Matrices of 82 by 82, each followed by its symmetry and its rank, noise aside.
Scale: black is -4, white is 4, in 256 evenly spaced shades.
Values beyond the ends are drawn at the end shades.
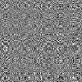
no symmetry, rank six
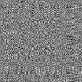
antisymmetric, rank eight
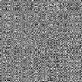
no symmetry, rank six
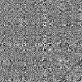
symmetric, rank eight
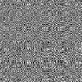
no symmetry, rank six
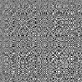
symmetric, rank four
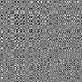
symmetric, rank four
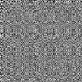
no symmetry, rank six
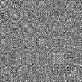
symmetric, rank eight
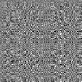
no symmetry, rank four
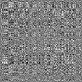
no symmetry, rank six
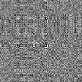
symmetric, rank six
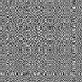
no symmetry, rank four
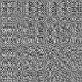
antisymmetric, rank six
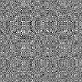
no symmetry, rank six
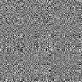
no symmetry, rank six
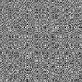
symmetric, rank six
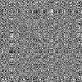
antisymmetric, rank six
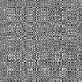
no symmetry, rank four
